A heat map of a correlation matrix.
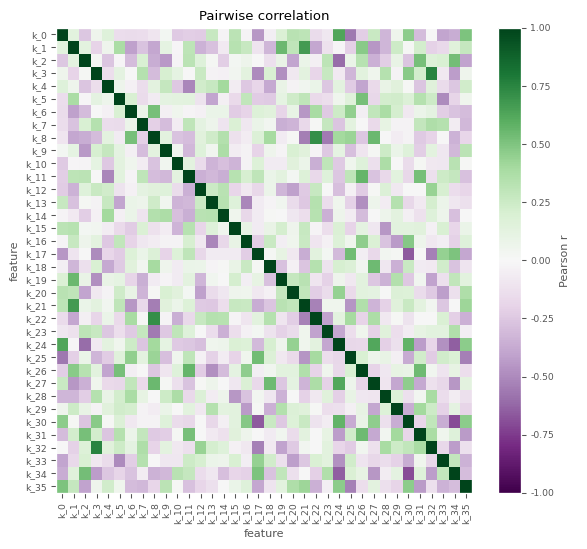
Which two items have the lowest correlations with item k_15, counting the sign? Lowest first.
k_28, k_10
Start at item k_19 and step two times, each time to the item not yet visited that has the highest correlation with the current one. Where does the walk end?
k_21
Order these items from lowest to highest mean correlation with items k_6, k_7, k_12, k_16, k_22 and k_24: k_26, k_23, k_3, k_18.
k_23, k_26, k_3, k_18
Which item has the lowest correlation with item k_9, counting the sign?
k_2
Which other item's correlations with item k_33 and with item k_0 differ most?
k_24
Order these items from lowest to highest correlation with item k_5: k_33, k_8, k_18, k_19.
k_33, k_18, k_8, k_19
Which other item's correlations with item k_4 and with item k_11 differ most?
k_26
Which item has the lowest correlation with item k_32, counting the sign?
k_17
